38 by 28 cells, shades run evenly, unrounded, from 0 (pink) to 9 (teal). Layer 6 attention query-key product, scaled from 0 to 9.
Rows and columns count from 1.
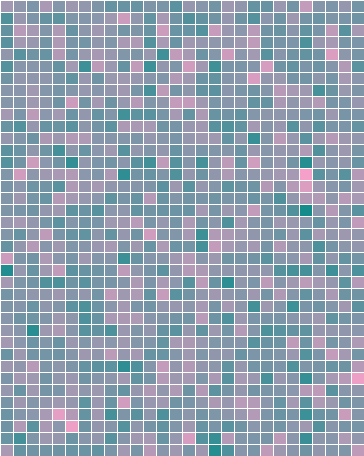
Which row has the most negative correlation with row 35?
24
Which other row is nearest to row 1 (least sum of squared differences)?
22
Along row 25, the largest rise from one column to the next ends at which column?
14
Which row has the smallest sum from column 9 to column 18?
9
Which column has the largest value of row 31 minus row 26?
10
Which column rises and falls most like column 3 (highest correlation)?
13
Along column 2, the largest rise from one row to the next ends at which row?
37
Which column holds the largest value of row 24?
18
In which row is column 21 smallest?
6
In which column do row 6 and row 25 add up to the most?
12
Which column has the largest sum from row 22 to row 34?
7
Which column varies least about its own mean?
19
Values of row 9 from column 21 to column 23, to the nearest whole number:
6 3 4
